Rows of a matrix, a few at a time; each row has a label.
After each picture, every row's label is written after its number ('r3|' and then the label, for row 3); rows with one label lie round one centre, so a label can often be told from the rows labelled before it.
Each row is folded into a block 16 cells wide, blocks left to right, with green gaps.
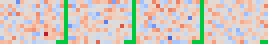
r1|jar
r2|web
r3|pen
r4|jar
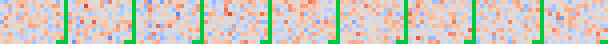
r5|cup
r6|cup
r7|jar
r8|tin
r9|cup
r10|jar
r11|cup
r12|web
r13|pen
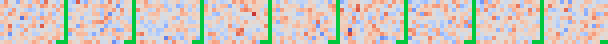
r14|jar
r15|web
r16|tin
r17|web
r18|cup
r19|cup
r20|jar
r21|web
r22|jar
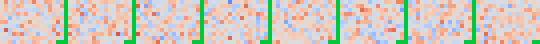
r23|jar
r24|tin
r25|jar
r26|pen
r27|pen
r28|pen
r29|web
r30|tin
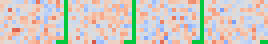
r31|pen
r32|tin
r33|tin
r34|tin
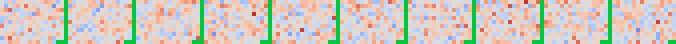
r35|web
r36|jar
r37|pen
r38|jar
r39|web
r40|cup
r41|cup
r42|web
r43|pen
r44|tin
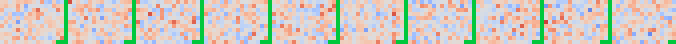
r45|cup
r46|tin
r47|pen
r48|jar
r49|jar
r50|tin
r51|web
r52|tin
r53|tin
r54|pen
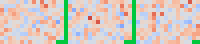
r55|web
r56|cup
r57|web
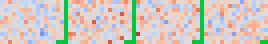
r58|tin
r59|tin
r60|tin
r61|cup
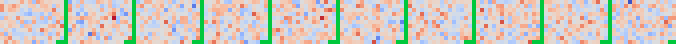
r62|web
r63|cup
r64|cup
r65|jar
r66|web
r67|pen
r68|pen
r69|pen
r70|tin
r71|jar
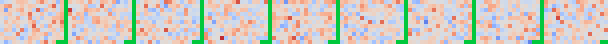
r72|cup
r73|cup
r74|web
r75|tin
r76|tin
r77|pen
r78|cup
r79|cup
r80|pen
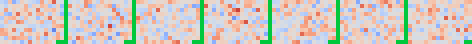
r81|web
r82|cup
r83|tin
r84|pen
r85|cup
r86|jar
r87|tin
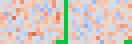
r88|cup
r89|cup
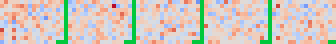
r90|pen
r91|web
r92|tin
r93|web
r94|jar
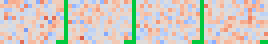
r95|cup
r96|pen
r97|pen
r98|cup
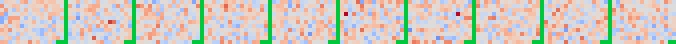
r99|web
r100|pen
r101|jar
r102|tin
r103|jar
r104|pen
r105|tin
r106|web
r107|jar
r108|web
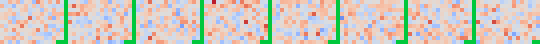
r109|pen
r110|jar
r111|jar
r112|web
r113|web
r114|web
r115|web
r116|jar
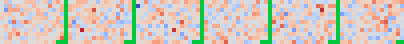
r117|cup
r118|pen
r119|tin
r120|jar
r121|jar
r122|tin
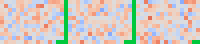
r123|tin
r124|tin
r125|web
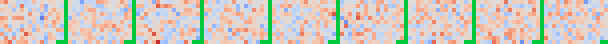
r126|tin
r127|pen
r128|jar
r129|tin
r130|web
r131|web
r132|cup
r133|tin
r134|tin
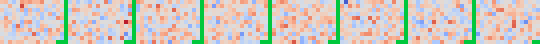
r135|tin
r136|jar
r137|tin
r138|pen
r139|jar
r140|web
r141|pen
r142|pen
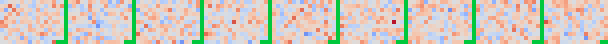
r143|cup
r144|tin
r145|jar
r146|jar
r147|pen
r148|tin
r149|jar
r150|web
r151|cup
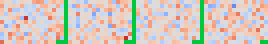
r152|web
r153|web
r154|web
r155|pen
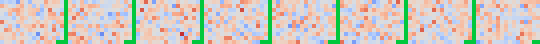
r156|jar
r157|jar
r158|web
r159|web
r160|cup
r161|pen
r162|pen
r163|pen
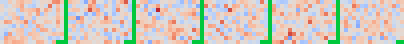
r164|tin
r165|tin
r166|tin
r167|pen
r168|jar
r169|cup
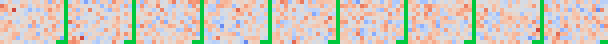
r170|jar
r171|jar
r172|tin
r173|pen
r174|jar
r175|jar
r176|tin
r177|cup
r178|jar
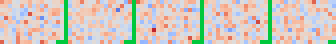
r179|tin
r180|cup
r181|pen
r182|pen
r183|web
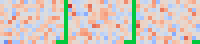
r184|cup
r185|pen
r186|pen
